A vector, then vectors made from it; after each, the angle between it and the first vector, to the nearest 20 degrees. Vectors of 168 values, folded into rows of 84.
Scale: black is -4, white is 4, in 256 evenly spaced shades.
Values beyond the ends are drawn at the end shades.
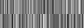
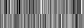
120 degrees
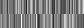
80 degrees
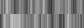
100 degrees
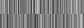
80 degrees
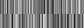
20 degrees
